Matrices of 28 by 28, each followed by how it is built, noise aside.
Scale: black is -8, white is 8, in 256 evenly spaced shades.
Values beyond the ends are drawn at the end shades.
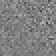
upper triangular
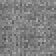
blocks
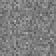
repeating rows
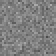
repeating rows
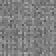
blocks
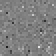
sparse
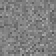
noise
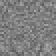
blocks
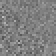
lower triangular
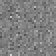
uneven columns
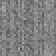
blocks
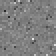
sparse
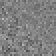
lower triangular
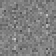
uneven columns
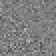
lower triangular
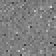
sparse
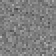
noise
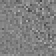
upper triangular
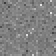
sparse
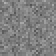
repeating rows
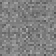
blocks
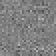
low rank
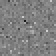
sparse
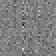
uneven columns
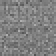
blocks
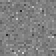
sparse
